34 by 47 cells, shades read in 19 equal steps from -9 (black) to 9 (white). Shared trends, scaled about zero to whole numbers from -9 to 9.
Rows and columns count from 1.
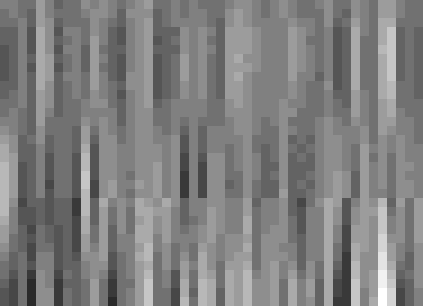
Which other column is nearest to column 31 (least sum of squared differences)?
30
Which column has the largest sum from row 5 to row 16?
44
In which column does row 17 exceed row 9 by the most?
1
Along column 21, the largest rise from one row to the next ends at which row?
23
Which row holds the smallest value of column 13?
34
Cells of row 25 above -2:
36
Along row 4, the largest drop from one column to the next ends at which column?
45
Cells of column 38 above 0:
10
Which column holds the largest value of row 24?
43
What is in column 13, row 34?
-6
